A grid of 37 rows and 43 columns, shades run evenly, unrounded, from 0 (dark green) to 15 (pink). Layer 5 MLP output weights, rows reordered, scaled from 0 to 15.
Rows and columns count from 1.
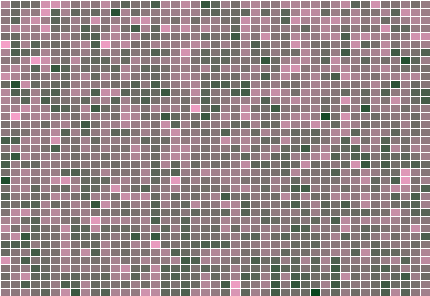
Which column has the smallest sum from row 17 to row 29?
16
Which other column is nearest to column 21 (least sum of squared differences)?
22
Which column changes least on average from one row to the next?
19
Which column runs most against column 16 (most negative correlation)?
38
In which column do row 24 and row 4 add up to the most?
12
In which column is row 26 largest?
11
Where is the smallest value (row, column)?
37, 32
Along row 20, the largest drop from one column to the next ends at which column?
34
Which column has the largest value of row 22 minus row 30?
3
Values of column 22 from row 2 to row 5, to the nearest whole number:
5 9 9 7
